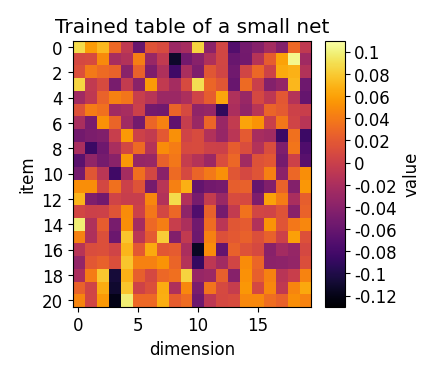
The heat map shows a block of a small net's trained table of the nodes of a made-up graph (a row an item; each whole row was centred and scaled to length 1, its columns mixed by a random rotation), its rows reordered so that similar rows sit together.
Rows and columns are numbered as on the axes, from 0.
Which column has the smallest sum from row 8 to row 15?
10
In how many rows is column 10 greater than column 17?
6
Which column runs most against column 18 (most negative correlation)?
8
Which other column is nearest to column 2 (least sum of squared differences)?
1
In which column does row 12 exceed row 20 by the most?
3
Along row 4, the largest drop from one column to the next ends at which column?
13
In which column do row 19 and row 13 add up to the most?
4
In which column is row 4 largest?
12
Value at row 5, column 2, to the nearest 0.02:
0.04
